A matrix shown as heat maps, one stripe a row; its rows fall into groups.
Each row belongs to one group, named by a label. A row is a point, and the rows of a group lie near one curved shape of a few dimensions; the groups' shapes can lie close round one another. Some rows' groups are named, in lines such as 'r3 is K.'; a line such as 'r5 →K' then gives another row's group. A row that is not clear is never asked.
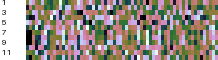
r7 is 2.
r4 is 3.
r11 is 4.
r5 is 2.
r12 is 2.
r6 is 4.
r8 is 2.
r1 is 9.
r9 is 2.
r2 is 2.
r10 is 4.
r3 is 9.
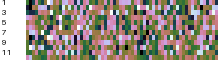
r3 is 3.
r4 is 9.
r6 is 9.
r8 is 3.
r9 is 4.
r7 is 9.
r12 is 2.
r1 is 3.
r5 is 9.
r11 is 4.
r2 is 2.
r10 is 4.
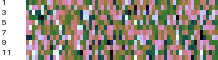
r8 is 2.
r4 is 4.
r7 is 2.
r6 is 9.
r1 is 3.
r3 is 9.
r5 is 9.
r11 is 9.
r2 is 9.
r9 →4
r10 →9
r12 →9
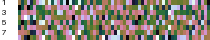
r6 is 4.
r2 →2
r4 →9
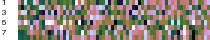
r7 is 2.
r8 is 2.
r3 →4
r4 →4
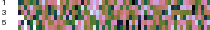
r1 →4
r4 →2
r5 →9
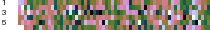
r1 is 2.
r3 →4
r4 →2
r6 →2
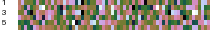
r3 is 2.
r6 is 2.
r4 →9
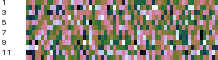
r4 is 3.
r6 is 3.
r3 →4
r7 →2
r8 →2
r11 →3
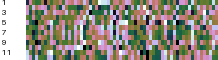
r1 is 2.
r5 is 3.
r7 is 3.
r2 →2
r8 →3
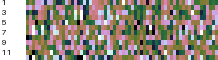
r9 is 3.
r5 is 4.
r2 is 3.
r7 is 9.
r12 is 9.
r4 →3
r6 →9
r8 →2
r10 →2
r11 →3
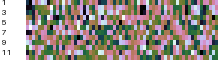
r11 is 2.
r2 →3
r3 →3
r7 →2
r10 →4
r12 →3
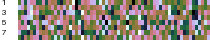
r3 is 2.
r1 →3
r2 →2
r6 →9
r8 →2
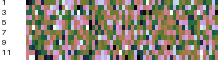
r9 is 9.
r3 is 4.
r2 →9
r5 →2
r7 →9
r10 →3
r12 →4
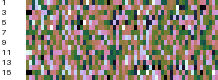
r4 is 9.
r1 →4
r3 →2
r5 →9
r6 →9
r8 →9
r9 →3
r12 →9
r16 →4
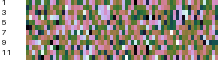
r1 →9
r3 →2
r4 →9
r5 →4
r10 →9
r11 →9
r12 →4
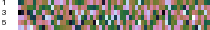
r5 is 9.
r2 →9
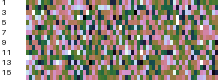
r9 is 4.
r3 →9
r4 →2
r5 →4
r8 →2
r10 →9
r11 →3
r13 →4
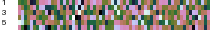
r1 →4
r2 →9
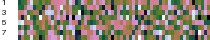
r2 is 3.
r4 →3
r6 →2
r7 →3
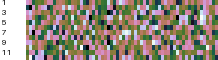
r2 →2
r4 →2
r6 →4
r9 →4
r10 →3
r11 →4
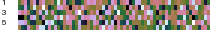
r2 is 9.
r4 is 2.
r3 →4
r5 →4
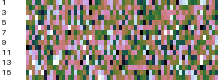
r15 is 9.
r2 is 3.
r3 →4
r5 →4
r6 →2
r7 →3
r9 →3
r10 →2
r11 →9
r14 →2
